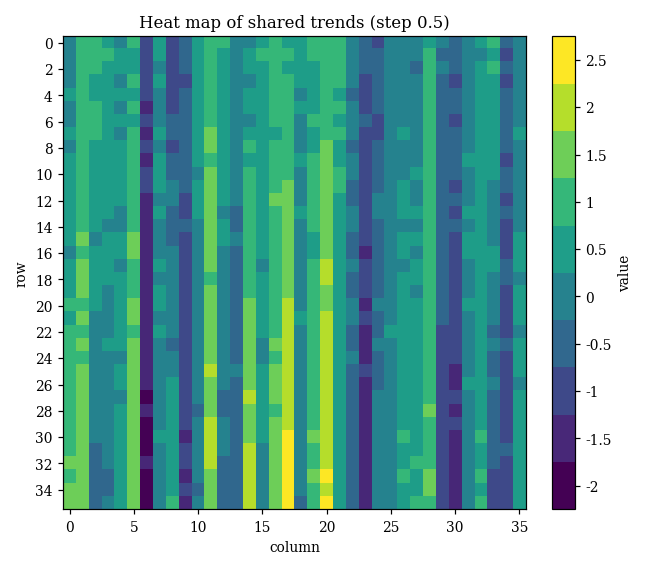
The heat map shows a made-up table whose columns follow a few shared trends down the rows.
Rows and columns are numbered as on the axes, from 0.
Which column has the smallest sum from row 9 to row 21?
6
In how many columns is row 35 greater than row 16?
11
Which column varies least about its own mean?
25
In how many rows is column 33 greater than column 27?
11
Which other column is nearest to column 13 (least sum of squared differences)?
22
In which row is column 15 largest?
1
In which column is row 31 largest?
17
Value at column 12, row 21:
0
